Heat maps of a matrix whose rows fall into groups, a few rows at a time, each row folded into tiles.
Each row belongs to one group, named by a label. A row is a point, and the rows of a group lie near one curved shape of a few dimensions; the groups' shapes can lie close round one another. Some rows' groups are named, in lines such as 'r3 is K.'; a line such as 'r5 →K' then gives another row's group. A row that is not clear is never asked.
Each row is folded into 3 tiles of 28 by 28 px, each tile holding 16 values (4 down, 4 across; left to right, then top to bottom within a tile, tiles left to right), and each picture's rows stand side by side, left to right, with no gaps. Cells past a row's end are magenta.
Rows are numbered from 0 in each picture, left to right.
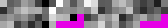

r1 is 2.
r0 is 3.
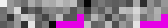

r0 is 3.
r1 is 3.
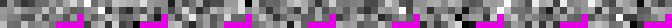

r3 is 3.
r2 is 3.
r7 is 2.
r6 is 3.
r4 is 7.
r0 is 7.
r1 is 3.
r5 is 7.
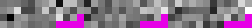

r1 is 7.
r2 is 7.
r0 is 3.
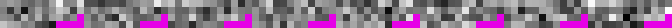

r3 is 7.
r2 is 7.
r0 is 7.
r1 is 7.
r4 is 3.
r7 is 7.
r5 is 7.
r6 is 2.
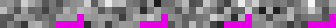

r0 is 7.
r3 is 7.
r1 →7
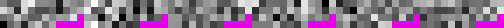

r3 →3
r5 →7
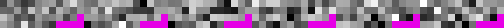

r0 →7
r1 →7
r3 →7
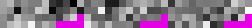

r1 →7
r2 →7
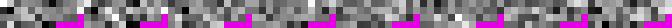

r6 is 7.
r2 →3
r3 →7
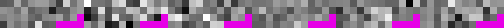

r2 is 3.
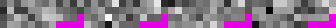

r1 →3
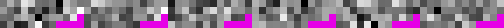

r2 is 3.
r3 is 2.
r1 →7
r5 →3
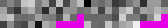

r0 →3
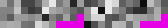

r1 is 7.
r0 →7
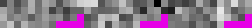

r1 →2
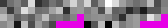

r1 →7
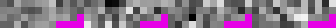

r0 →7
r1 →7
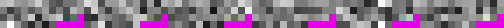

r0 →2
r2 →7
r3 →7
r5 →7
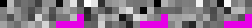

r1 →2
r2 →3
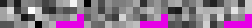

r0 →7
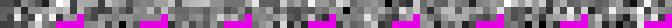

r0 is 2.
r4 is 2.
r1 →7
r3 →3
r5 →2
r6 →7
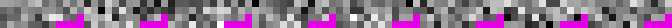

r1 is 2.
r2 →3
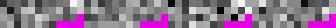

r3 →2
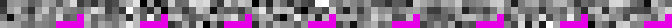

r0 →3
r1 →7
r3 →7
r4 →2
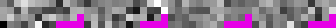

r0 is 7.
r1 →7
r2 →7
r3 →7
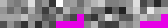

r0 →3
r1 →7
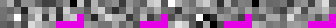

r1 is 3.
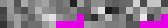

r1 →3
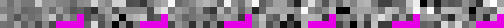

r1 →2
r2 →3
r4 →2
